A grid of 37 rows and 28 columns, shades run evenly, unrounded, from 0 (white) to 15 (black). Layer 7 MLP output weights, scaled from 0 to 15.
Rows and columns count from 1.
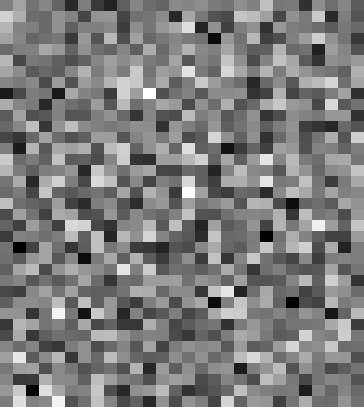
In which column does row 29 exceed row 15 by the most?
10
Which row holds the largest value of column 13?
23
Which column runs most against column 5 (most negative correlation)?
12
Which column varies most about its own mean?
21
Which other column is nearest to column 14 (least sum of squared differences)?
22
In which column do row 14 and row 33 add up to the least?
9
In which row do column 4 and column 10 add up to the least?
18
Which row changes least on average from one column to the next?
1
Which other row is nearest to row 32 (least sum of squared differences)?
26
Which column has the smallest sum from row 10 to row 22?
15
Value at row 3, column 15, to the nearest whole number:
2
